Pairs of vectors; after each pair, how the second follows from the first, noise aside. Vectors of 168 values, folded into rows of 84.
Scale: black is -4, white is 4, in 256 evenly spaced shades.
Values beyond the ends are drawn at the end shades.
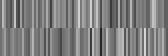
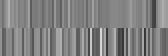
negated, partly zeroed.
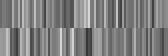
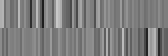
wrapped around, negated, partly zeroed.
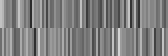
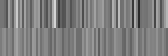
wrapped around, negated, partly zeroed.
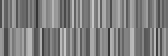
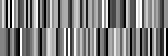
reversed, scaled up.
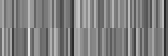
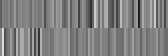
reversed, negated, partly zeroed.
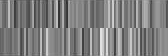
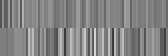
wrapped around, negated, partly zeroed.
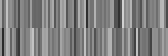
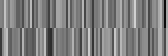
reversed.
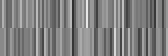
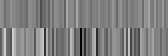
reversed, negated, partly zeroed.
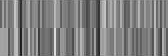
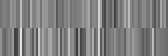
negated, partly zeroed.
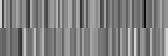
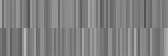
shrunk.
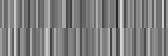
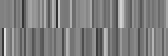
reversed, partly zeroed.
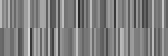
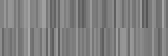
shrunk.
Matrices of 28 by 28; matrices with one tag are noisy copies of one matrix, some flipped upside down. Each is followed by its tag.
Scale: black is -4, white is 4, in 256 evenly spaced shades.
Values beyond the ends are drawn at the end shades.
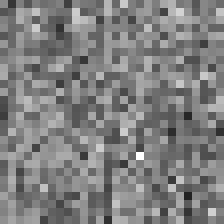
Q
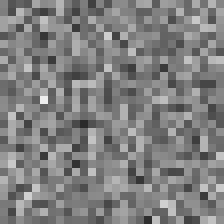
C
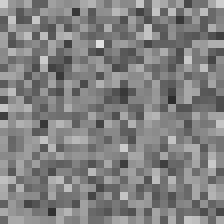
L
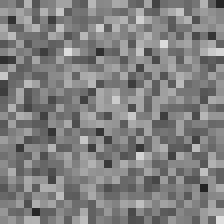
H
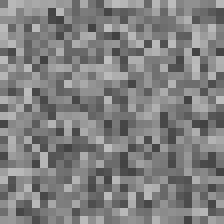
L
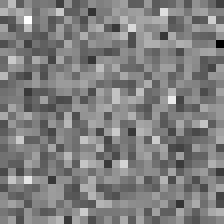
H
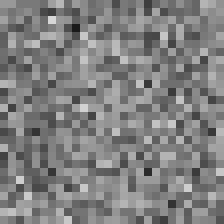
H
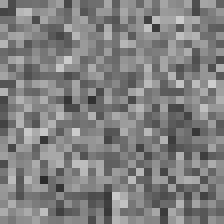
Q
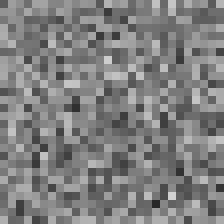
L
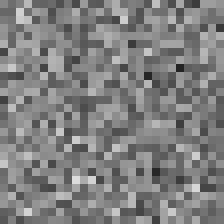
C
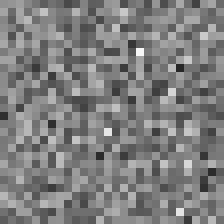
C
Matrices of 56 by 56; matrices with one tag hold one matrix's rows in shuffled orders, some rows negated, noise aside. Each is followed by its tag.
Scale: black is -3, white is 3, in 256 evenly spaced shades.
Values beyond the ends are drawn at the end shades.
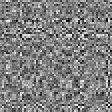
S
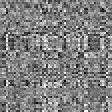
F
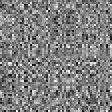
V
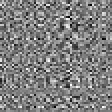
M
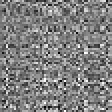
F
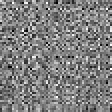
V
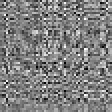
F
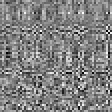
S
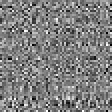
V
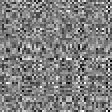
S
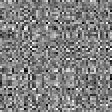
V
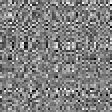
V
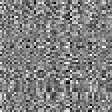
M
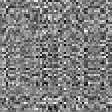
F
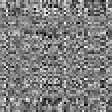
F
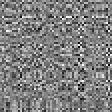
S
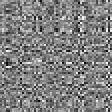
S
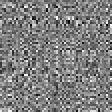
V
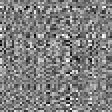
M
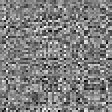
F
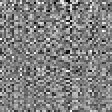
M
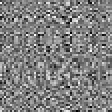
M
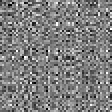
V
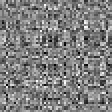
F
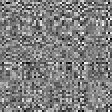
S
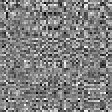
F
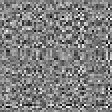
S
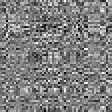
F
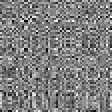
V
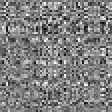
F
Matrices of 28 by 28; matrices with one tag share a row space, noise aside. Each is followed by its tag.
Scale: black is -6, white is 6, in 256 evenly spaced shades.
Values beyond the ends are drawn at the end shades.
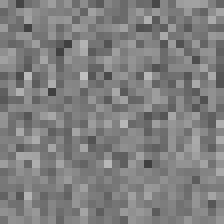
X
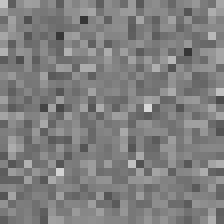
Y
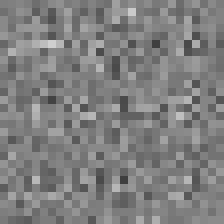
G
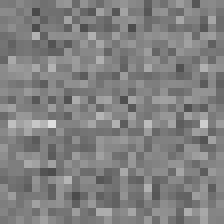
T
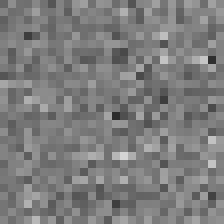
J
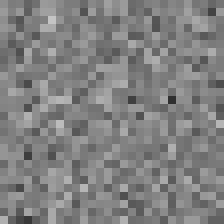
X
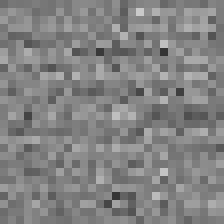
J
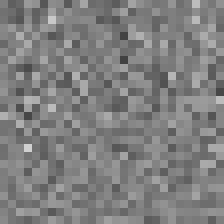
X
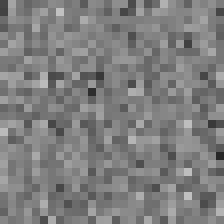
Y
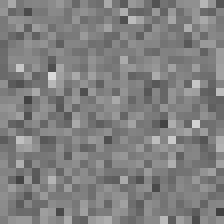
X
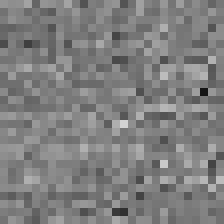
J
